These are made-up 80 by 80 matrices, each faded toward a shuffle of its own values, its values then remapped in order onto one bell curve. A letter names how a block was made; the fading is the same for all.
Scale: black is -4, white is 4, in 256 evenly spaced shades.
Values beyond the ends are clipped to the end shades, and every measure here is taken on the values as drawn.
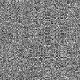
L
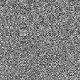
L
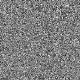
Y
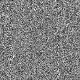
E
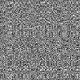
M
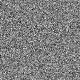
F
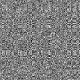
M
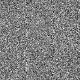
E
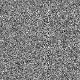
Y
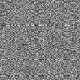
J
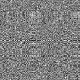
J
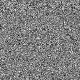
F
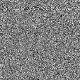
Y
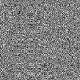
L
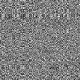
M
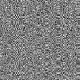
M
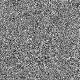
Y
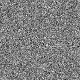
F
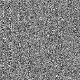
E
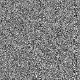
E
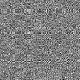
J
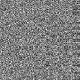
L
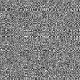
J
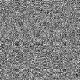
L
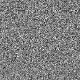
Y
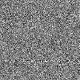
Y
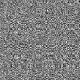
M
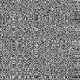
J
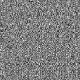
L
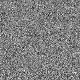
F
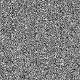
E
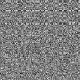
J
